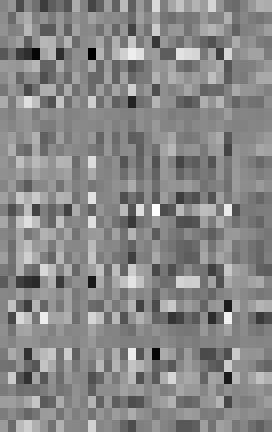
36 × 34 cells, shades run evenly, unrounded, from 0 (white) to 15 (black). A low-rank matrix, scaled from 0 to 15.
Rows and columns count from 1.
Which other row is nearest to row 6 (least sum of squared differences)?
34
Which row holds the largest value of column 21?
18
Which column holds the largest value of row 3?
17
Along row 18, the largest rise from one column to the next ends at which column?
21
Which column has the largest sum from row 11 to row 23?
23
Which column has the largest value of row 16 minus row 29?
4
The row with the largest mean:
27
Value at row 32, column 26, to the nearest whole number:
9
